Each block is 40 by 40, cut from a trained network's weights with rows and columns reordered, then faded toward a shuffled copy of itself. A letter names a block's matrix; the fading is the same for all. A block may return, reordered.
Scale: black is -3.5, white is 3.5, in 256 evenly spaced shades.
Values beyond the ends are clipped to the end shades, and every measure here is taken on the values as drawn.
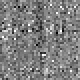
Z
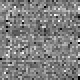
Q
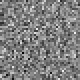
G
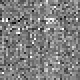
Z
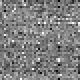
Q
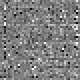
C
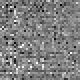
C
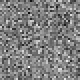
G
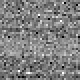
Q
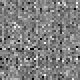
Z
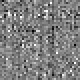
Z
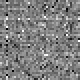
C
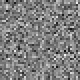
G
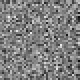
G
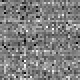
Q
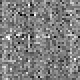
Z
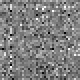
C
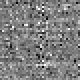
C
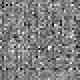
Z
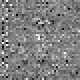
C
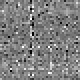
C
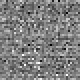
Q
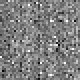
Z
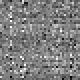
C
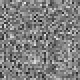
G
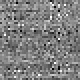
Q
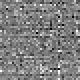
C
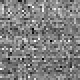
Q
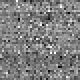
Q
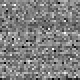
Q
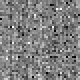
Z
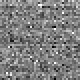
Q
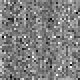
Z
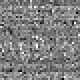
Q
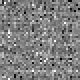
C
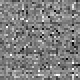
C
